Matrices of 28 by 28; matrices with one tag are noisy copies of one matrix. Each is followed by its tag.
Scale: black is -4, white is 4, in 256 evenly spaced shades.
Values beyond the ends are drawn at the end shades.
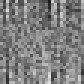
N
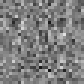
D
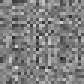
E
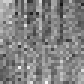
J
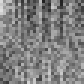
J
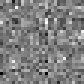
D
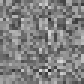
D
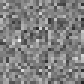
D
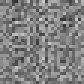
E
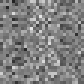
E
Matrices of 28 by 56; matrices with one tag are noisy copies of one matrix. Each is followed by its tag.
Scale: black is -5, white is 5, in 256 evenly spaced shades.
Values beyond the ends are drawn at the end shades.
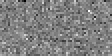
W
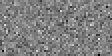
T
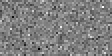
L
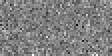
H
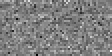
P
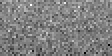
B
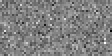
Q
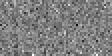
H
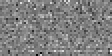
P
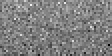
B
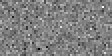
L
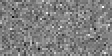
L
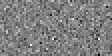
T
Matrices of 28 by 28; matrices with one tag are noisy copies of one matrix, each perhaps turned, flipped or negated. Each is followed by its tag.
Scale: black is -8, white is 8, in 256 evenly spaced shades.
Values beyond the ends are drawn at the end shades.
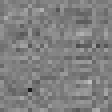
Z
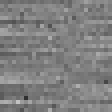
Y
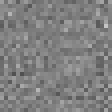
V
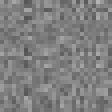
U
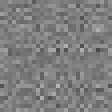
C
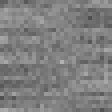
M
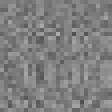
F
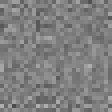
V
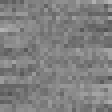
M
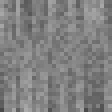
M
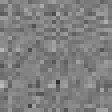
U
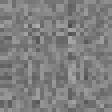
F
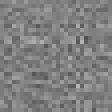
F
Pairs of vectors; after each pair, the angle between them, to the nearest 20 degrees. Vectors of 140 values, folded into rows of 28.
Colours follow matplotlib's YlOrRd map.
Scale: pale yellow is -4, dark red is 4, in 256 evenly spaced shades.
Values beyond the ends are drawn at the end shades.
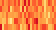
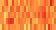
120 degrees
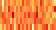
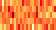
20 degrees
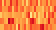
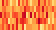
140 degrees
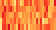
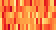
20 degrees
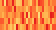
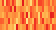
20 degrees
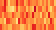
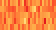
120 degrees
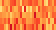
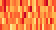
120 degrees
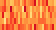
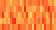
40 degrees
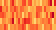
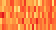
80 degrees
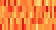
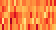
120 degrees
